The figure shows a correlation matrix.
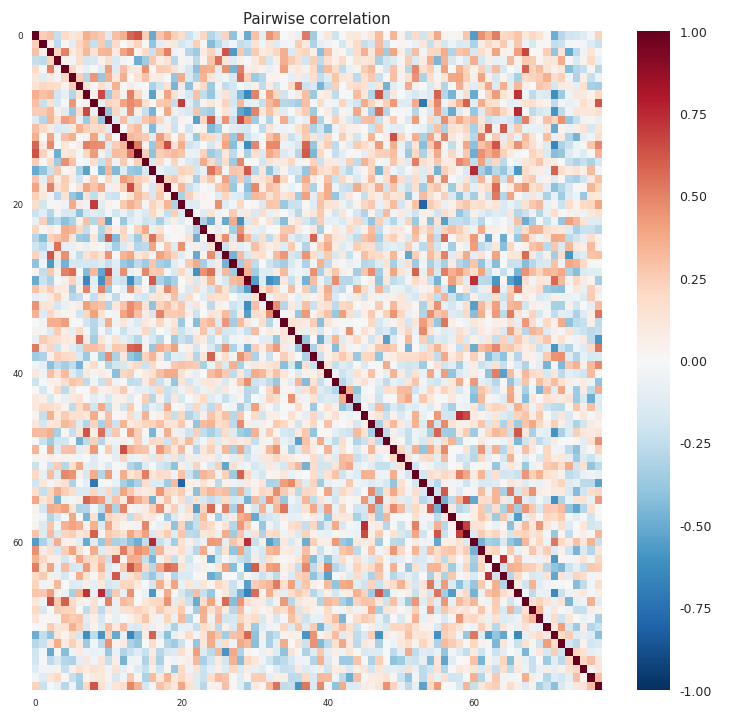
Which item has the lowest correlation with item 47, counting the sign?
71
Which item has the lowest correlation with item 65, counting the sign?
29
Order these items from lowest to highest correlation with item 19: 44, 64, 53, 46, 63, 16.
64, 16, 44, 46, 53, 63
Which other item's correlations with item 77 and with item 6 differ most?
36
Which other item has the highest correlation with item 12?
49
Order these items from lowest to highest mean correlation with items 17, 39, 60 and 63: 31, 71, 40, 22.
22, 71, 31, 40
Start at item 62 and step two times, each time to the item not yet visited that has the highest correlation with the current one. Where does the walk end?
11
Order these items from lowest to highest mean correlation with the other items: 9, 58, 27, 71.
27, 71, 9, 58
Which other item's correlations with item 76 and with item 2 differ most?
39
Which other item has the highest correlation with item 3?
25
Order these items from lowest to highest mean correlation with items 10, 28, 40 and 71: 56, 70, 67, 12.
70, 12, 67, 56
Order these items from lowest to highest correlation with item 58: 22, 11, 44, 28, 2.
22, 44, 11, 2, 28
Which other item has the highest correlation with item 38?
24
